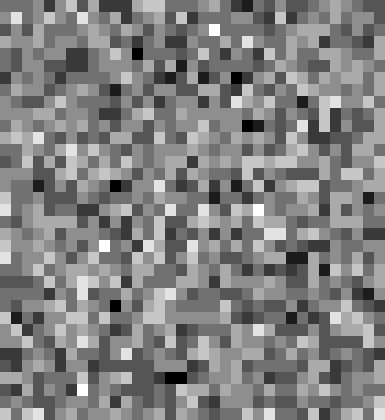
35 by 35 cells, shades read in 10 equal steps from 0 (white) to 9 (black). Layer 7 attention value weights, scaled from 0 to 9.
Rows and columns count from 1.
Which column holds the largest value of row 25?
34
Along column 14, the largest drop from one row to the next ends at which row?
21
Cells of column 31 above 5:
8
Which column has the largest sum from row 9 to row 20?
11
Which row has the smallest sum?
14
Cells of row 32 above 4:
19
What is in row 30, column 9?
5
